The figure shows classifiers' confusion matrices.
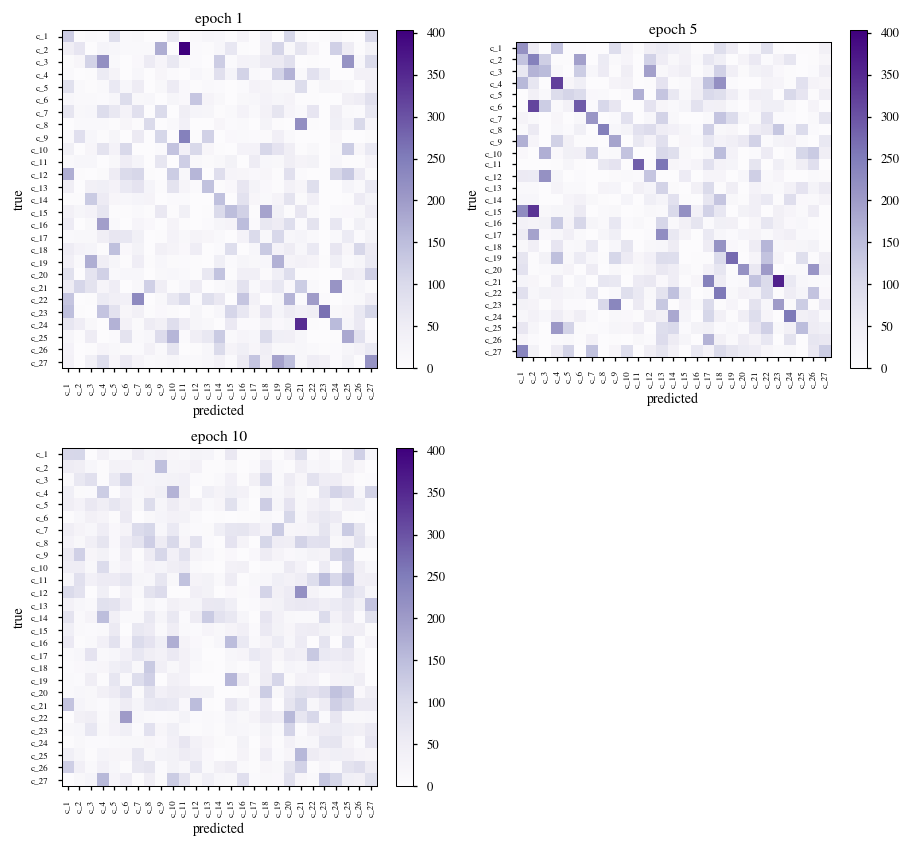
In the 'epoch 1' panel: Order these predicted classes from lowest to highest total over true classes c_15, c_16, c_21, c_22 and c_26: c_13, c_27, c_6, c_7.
c_6, c_13, c_27, c_7
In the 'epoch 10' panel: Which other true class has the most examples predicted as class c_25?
c_11
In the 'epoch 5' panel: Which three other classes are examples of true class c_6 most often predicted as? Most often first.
c_2, c_3, c_8
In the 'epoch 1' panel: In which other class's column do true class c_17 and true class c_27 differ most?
c_20
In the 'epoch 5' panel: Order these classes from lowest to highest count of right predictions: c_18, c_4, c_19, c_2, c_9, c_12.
c_12, c_9, c_18, c_2, c_19, c_4
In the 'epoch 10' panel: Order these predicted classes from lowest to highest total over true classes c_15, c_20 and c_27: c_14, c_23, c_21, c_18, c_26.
c_14, c_26, c_21, c_18, c_23
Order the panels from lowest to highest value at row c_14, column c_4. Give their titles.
epoch 5, epoch 1, epoch 10
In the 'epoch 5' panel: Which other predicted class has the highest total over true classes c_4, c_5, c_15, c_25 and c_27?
c_1
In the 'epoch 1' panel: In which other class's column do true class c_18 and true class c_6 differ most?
c_5
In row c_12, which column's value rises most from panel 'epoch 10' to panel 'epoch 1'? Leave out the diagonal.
c_10
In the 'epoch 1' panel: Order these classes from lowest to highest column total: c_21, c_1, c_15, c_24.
c_15, c_24, c_21, c_1
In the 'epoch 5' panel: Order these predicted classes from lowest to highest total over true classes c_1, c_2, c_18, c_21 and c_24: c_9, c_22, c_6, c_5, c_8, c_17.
c_5, c_8, c_9, c_6, c_22, c_17
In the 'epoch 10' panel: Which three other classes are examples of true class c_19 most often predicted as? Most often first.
c_15, c_8, c_7
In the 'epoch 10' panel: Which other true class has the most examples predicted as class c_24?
c_20
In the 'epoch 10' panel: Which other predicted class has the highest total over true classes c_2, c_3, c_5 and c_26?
c_18
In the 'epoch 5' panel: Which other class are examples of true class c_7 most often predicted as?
c_18
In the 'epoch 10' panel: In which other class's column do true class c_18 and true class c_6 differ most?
c_8
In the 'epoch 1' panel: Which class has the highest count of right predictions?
c_23
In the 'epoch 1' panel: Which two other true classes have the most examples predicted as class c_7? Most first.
c_22, c_12
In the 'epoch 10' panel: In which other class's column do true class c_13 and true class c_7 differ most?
c_27
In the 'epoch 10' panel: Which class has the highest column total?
c_25
